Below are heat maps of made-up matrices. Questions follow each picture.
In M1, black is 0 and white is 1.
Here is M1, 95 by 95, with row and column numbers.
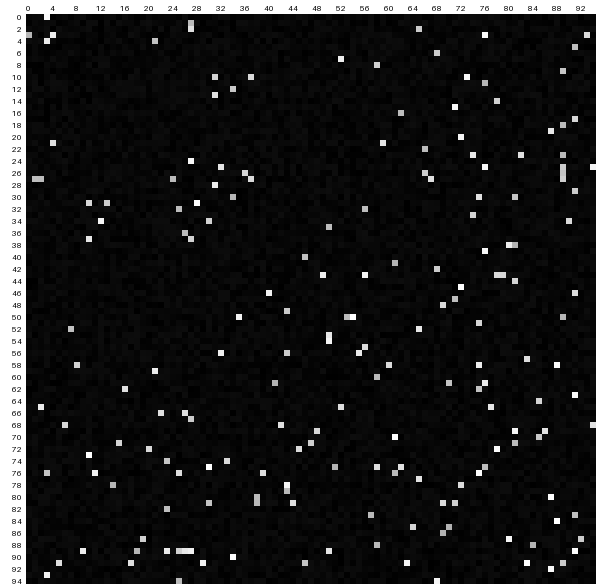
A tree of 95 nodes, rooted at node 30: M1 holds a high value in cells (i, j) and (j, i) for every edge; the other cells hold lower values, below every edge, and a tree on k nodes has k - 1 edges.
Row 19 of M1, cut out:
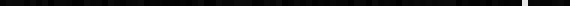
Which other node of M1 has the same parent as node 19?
92
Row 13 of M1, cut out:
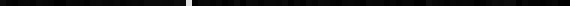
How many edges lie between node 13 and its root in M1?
9
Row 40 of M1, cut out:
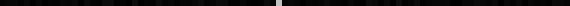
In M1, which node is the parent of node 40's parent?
91
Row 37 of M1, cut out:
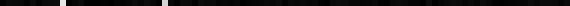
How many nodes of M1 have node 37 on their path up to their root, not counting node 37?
5
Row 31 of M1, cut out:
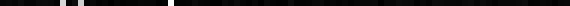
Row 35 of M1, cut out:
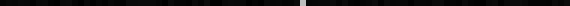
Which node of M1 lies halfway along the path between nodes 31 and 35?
27
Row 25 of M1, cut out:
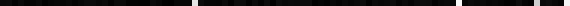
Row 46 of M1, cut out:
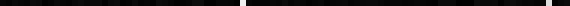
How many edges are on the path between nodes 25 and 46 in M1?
3
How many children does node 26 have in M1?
2
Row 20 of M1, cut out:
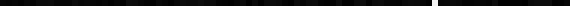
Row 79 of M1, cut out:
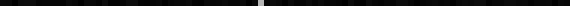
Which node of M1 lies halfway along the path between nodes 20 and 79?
78
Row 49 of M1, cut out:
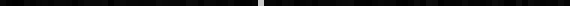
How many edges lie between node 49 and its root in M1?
7
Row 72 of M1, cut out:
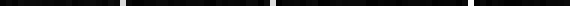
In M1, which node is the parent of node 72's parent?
43
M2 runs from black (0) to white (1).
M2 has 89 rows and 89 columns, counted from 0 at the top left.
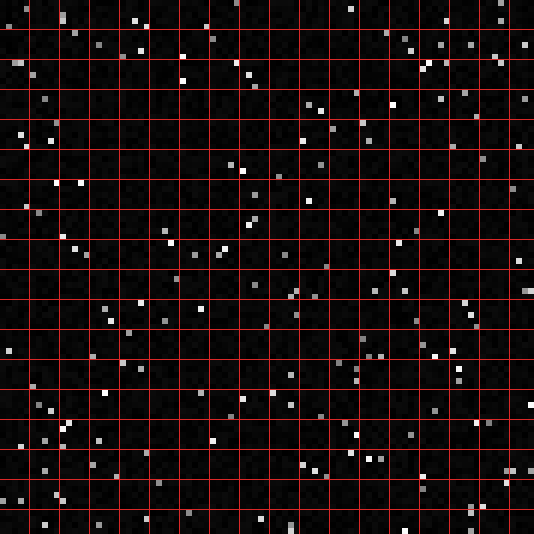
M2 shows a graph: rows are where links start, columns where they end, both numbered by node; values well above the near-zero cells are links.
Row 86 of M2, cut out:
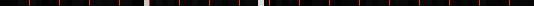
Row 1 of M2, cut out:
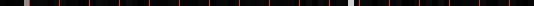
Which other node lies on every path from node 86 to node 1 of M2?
node 24
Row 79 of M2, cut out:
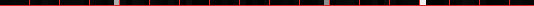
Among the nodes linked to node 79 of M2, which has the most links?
node 70
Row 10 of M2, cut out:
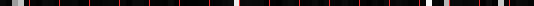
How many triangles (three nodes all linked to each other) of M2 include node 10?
2
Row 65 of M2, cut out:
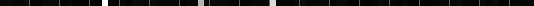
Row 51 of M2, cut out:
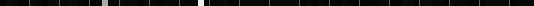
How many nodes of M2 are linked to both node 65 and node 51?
2
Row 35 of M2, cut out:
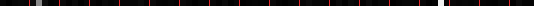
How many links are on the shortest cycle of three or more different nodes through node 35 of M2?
7
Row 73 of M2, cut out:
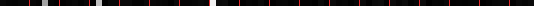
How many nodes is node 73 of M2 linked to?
3
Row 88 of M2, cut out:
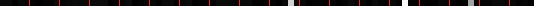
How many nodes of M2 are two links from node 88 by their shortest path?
8
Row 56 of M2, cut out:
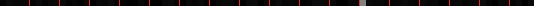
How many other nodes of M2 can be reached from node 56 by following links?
6
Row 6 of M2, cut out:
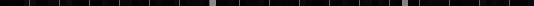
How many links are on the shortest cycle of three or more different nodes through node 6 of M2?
7
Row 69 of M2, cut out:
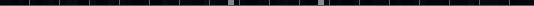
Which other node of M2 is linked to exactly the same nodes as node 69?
node 27
